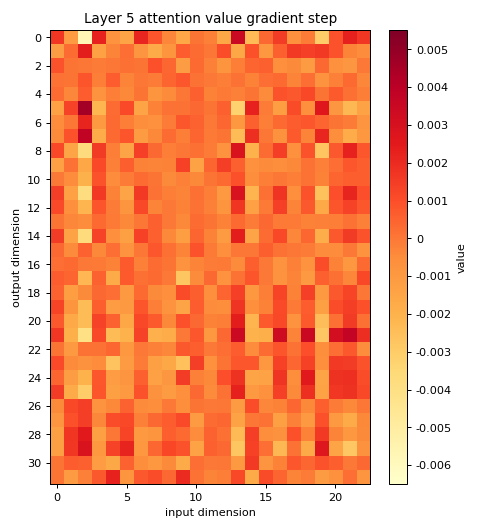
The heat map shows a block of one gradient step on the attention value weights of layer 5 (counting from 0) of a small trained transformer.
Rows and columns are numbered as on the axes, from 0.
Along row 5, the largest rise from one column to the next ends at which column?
14
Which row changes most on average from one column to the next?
21
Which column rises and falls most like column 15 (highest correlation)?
7
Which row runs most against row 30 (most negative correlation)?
31
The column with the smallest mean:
2
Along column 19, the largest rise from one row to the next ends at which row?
1
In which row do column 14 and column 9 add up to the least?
0
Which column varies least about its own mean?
11
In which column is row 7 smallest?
13
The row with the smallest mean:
17
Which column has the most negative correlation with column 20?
8
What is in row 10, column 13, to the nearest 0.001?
0.001
